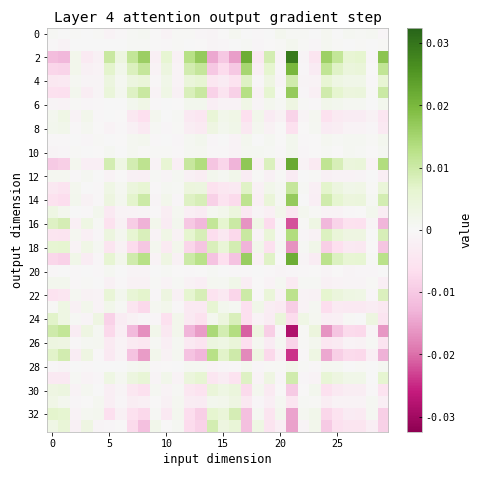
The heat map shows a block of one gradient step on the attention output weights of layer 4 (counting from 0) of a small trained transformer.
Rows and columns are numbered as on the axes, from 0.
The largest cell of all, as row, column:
2, 21
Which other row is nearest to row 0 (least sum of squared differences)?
1
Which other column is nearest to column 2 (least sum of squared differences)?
6
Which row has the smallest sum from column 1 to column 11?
25
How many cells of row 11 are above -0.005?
25
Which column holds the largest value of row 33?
14
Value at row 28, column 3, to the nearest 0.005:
0
